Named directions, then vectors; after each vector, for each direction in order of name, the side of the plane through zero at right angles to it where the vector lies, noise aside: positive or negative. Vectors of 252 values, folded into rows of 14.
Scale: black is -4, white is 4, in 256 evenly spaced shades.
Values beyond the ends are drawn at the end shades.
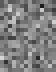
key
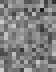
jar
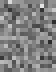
positive, negative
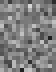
positive, positive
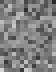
positive, positive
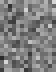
negative, negative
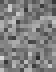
positive, positive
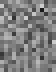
positive, negative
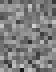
positive, positive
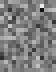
positive, negative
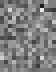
negative, positive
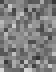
positive, positive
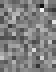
negative, positive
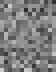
positive, positive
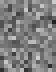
negative, negative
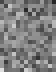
positive, positive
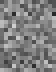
positive, positive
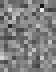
negative, positive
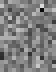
positive, negative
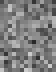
positive, positive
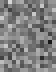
positive, negative
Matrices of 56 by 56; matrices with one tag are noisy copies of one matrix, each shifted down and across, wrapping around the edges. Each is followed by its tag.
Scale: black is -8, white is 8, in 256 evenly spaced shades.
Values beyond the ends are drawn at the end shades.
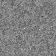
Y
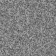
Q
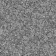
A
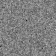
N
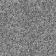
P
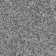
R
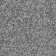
P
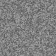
N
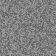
Q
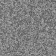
Y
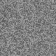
R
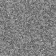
R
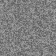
R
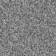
Q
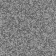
Q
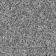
Y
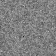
Y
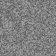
N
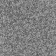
P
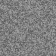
Q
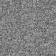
P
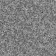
Q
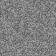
N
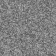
R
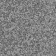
P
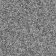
R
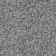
P
